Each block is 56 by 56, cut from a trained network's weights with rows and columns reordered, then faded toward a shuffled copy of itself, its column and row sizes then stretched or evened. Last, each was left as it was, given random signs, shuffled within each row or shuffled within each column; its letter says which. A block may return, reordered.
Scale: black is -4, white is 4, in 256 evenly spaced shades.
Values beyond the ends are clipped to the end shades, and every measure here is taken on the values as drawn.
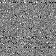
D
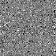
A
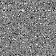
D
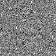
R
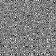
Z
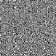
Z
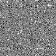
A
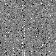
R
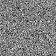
D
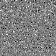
D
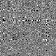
Z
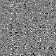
Z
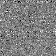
D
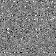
D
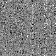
R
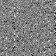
R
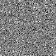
A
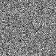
R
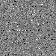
D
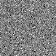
R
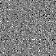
A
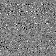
D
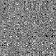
Z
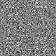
Z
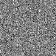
R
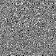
A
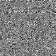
A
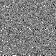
D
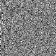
R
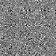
Z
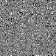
A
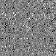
Z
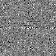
A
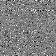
D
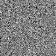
A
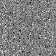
R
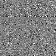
A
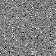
R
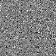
A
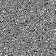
D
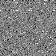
D
